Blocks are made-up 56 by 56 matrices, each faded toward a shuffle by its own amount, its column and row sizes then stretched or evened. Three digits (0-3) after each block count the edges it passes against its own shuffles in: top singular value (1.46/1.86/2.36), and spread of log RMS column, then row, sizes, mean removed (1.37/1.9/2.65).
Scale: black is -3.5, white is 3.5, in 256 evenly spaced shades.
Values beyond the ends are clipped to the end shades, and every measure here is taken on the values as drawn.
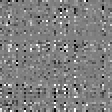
2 3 3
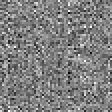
2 2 0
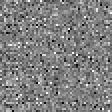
1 0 0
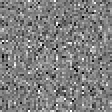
2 2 0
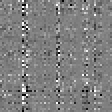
2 3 2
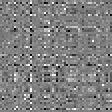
3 2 3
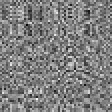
3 2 0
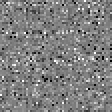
1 1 2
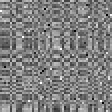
3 0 1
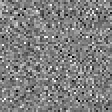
2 0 1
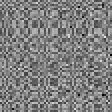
3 0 1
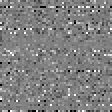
1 1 3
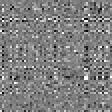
3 2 3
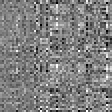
3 3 1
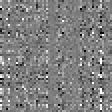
2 3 2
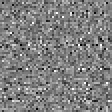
0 0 2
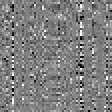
3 3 0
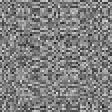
3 0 1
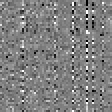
3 3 1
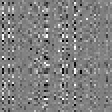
3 3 1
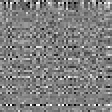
3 1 3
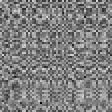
3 0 2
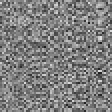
3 2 0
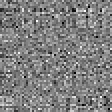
2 0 2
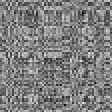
3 1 2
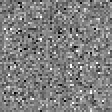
0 1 1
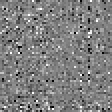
0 2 2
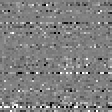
2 0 3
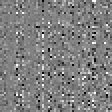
0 3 2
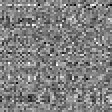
2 0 2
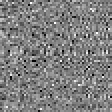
2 0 1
